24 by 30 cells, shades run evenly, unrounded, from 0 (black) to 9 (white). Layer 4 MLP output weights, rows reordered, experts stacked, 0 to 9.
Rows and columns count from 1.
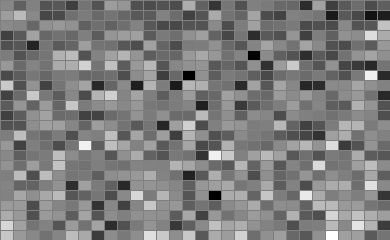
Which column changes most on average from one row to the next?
29
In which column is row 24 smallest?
8
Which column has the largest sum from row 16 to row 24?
26
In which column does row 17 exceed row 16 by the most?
25
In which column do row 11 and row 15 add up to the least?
16
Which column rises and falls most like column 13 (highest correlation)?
2
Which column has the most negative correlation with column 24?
30
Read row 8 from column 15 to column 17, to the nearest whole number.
0 5 3
